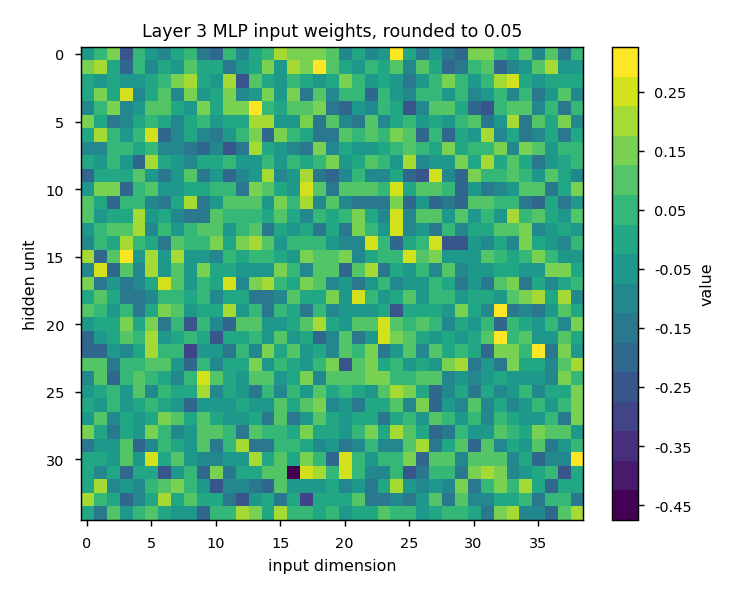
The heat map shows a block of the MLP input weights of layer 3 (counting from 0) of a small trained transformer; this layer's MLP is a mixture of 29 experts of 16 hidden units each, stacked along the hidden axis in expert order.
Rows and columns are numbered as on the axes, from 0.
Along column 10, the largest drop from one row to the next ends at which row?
32
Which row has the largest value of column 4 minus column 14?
13
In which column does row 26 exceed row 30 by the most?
26
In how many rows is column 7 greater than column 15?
12
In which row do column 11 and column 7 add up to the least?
7
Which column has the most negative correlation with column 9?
30
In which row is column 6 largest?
17
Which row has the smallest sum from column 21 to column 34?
11
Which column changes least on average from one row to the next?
4
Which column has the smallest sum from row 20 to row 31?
8
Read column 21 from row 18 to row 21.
0.25 -0.05 0.1 -0.15
